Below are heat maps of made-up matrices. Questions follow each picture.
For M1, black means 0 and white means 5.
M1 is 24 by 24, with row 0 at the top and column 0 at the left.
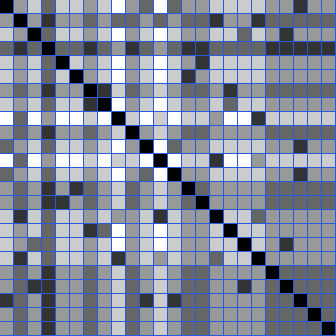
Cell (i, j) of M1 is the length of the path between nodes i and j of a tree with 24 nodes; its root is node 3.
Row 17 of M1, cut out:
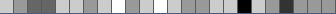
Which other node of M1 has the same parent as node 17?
2
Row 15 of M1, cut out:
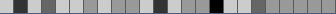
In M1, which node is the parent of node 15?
1
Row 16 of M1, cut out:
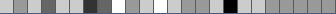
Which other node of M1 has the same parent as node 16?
7
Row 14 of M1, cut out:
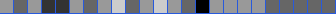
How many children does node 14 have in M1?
1
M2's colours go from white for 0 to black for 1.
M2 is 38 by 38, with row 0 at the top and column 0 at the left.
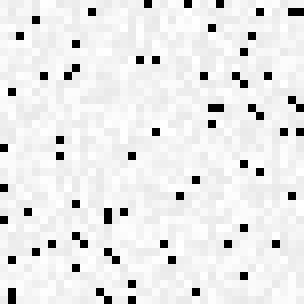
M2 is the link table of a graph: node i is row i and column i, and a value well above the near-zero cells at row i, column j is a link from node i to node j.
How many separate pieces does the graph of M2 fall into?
3
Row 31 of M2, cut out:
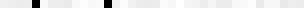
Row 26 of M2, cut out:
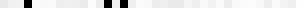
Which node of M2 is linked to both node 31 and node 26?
node 13
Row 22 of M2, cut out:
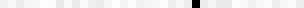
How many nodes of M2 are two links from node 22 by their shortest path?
1
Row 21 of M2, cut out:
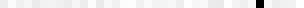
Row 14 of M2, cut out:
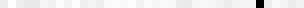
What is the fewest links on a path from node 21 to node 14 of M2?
2
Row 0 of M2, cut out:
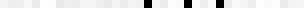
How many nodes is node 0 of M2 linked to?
3
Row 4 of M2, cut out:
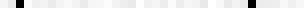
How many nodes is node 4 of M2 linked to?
2
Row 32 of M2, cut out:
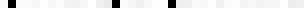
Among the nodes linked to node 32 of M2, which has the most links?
node 1
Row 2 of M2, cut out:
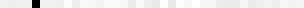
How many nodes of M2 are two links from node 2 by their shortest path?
1
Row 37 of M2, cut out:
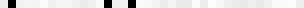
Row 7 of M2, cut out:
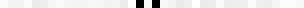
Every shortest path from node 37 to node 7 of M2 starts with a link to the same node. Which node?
node 16
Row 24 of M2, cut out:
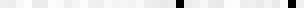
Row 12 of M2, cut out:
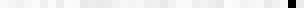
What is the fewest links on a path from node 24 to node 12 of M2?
2
